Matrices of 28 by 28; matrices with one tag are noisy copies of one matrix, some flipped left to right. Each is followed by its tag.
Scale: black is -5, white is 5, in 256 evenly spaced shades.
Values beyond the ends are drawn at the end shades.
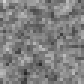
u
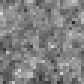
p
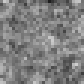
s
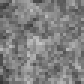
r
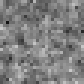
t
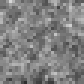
p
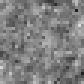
s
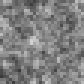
s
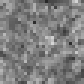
s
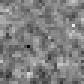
p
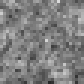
p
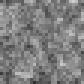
p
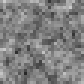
u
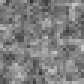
t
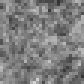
s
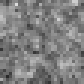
p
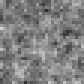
t
